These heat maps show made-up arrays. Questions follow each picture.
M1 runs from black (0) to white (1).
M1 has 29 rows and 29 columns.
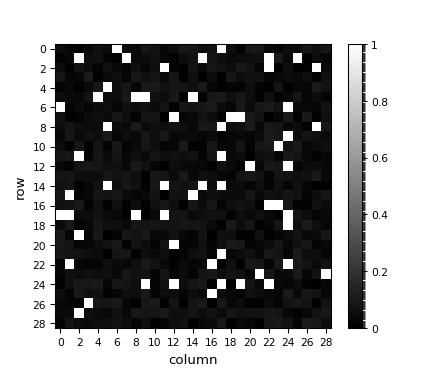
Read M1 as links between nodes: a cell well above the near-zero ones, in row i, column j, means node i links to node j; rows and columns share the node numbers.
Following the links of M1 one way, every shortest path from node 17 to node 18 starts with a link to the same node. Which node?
node 1
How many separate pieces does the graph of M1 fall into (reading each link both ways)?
3
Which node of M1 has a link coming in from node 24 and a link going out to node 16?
node 22
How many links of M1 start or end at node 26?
1
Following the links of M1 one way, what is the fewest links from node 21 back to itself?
6
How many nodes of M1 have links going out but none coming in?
2
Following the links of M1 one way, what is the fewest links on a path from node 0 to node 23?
5
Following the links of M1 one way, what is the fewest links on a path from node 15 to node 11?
2
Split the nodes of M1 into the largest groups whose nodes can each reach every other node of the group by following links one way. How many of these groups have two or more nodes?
1
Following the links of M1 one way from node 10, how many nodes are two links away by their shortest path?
2
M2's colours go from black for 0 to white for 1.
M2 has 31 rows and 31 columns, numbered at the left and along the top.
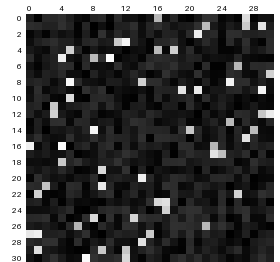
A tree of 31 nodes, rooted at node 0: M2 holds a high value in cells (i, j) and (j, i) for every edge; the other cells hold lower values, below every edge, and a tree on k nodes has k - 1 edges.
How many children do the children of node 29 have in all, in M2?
4
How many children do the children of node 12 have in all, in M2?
2
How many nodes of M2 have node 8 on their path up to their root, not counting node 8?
5
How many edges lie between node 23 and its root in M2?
2
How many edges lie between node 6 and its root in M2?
5
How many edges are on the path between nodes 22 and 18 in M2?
6
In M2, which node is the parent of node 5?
4
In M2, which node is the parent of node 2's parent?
9
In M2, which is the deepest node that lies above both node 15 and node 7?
27
